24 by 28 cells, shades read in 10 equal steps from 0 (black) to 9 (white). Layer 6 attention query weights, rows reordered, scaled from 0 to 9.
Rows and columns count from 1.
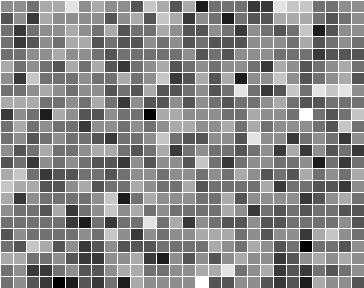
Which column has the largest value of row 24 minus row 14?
25
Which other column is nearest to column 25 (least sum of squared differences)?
26
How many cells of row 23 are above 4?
13
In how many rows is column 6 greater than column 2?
10
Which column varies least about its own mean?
17
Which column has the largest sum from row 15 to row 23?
18
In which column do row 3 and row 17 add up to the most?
9
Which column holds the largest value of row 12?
20
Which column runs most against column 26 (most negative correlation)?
21
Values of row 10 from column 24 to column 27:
9 4 3 4
